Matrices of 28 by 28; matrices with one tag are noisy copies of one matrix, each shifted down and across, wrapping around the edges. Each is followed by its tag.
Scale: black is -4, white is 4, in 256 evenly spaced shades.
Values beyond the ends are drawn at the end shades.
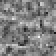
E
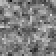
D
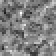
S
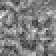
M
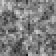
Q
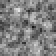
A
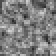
M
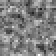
M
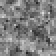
Q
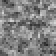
D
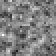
S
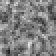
M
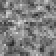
D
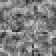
E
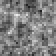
Q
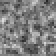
M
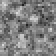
A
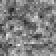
D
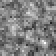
A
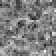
E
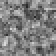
M
